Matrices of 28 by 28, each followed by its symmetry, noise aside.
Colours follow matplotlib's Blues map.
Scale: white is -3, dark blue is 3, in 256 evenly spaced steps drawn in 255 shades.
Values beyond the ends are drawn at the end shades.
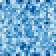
same after a half turn.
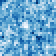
symmetric.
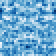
mirrored left to right.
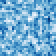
mirrored top to bottom.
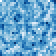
symmetric.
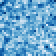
symmetric.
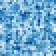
same after a half turn.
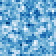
antisymmetric.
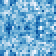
mirrored top to bottom.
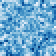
symmetric.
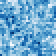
symmetric across the other diagonal.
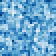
same after a half turn.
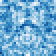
mirrored left to right.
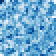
symmetric.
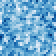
same after a half turn.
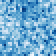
antisymmetric.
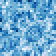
symmetric.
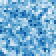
symmetric across the other diagonal.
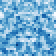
mirrored left to right.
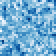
no symmetry.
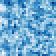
antisymmetric.
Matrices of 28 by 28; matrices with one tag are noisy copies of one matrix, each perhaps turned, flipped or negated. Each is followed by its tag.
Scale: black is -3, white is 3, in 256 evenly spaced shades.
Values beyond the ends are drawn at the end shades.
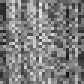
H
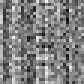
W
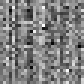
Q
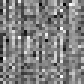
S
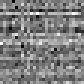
Q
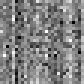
W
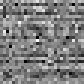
S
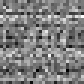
W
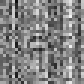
W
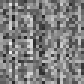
Q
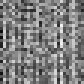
S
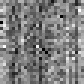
H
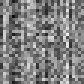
W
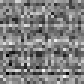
Q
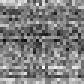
H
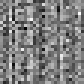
Q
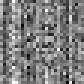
W
